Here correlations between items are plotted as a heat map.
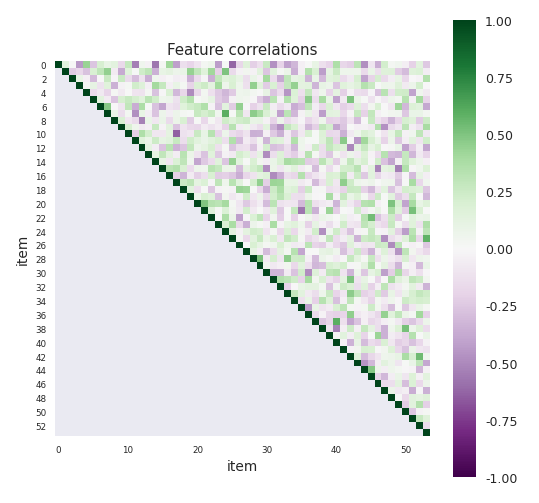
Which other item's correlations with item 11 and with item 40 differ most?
0
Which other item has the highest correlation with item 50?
38
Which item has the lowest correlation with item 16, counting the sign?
31
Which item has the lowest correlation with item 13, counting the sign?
30
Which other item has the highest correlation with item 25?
53
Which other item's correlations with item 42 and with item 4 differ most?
33
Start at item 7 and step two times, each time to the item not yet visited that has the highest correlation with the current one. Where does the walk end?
1
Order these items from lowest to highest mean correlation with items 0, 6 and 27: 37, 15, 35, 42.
35, 42, 15, 37
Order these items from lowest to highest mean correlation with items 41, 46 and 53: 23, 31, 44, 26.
26, 31, 44, 23
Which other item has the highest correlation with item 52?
42
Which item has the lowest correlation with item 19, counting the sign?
4
